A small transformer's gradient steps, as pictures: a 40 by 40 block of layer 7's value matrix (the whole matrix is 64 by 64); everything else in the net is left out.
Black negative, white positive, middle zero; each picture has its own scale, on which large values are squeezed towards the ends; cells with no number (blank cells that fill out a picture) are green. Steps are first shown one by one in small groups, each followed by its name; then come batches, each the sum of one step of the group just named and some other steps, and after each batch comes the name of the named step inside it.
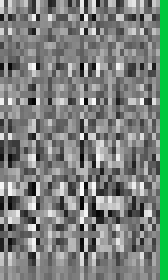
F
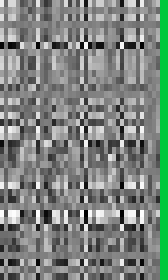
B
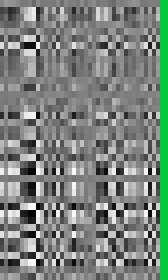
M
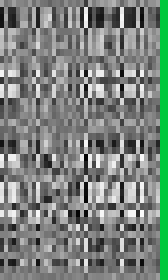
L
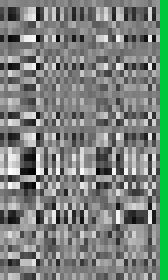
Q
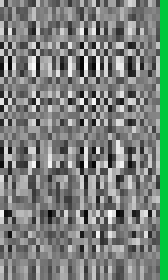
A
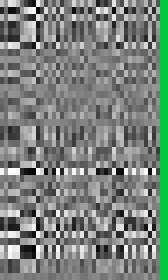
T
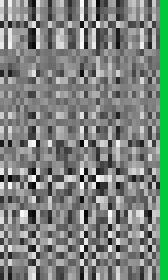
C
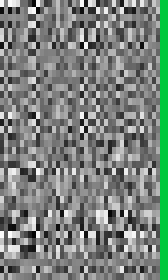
T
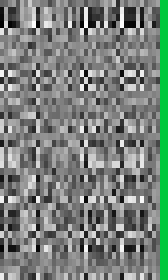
L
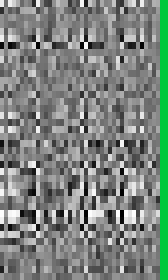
B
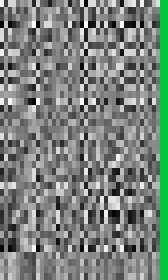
F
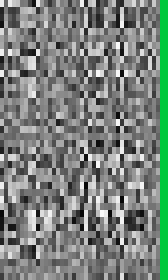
L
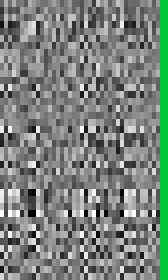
T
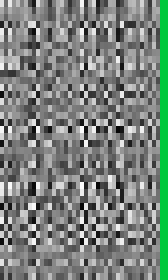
C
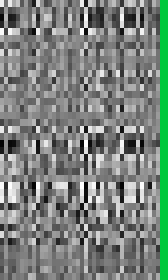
L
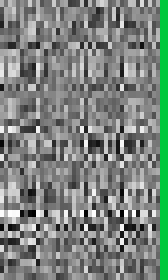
B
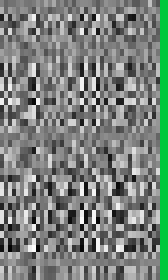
A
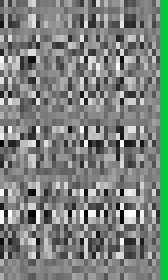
B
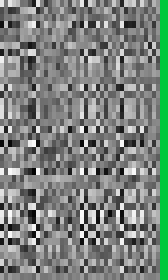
T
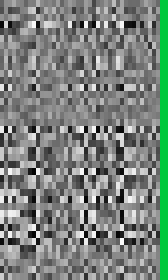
T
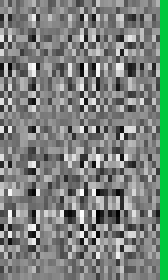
F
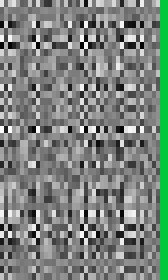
B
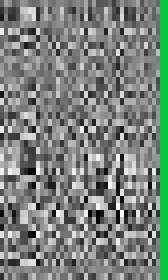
M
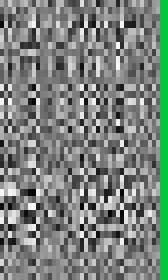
F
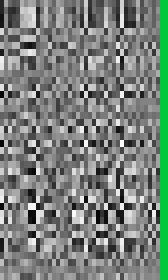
M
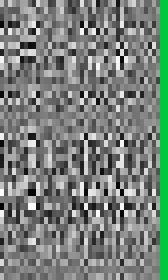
A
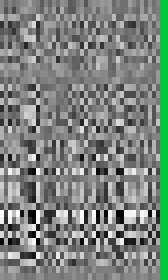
M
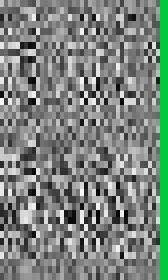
A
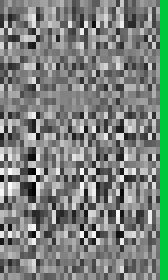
Q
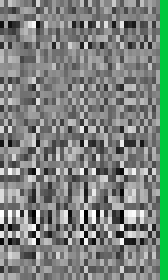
T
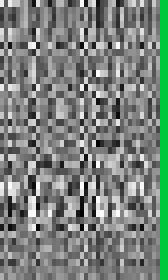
L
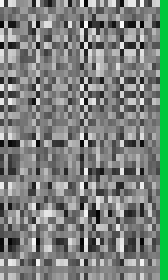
F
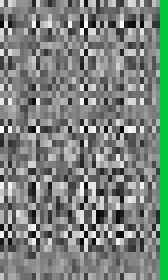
F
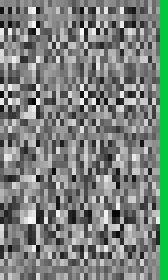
A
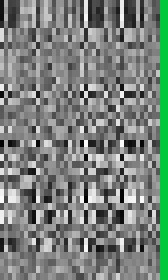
L
